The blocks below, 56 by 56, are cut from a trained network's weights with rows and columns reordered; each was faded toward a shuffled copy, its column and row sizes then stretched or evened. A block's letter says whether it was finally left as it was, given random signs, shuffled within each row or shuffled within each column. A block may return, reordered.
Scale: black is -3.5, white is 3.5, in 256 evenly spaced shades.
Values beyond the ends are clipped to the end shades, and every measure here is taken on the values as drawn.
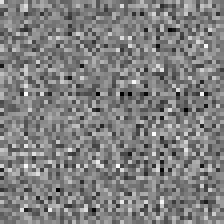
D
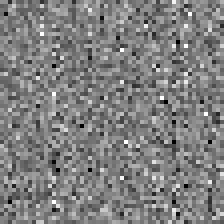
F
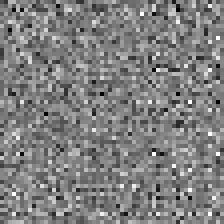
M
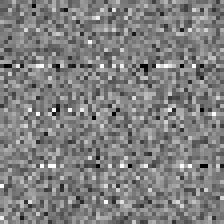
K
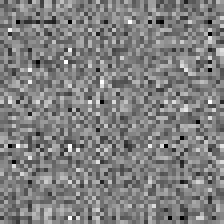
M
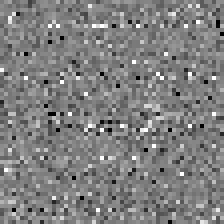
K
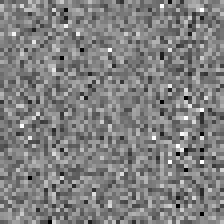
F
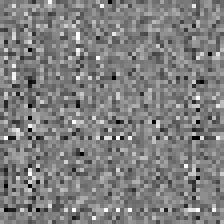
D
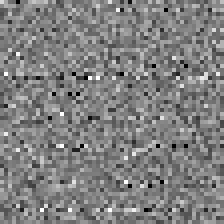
K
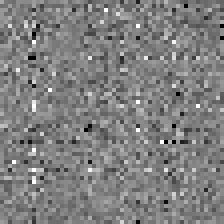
D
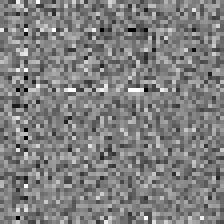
D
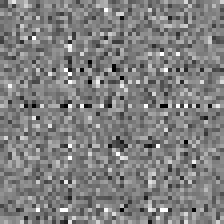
M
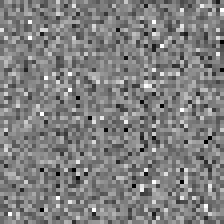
F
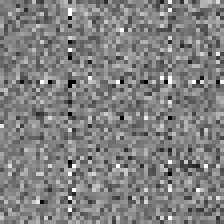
D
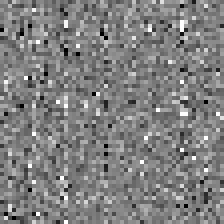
F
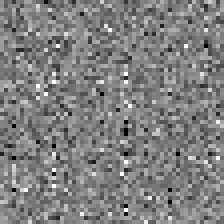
F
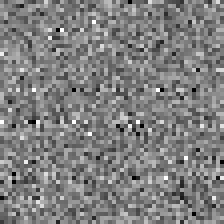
K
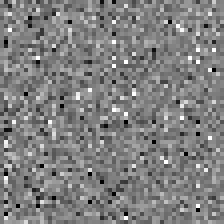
F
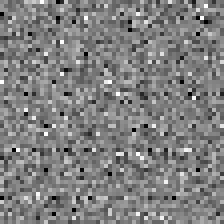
K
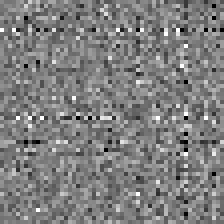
D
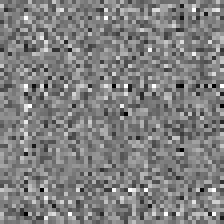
M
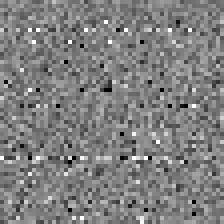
K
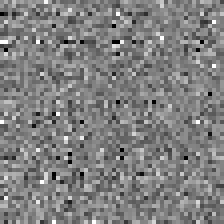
M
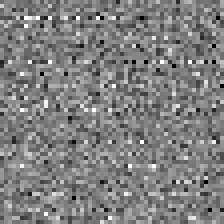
K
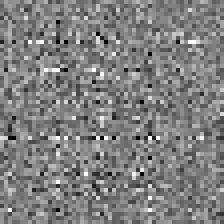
D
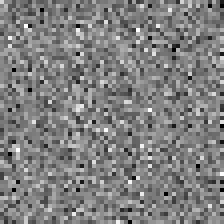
F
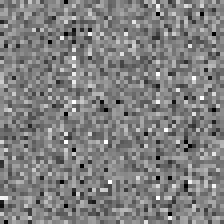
F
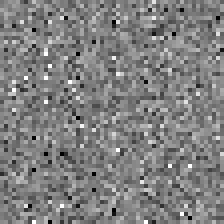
F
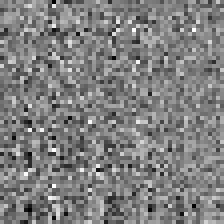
M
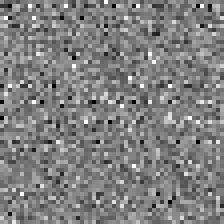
K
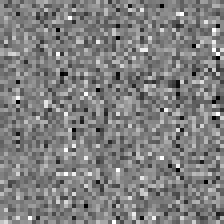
F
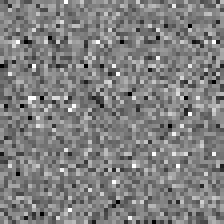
K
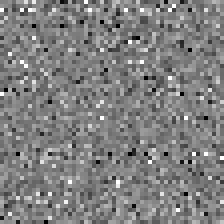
K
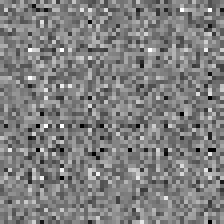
D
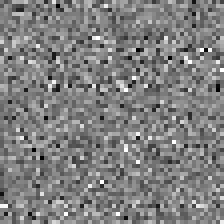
K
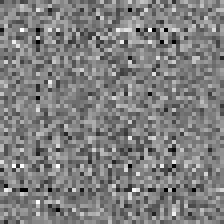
D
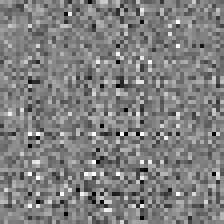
M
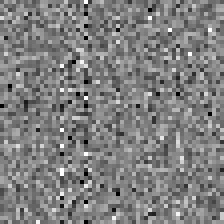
F
